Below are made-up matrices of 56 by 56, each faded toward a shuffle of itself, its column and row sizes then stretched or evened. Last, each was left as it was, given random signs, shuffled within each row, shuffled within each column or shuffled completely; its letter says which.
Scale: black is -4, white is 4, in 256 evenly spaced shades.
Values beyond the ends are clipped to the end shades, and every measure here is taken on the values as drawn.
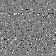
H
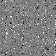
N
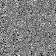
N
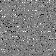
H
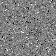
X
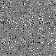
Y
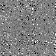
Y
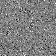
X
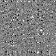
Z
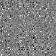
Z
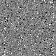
N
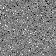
X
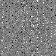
N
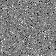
X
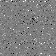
H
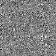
Y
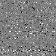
H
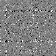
Y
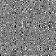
Z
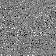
H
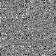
Y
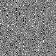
N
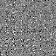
Y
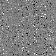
N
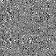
Z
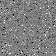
X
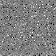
H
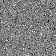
X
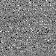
H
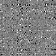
Z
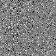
N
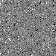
N
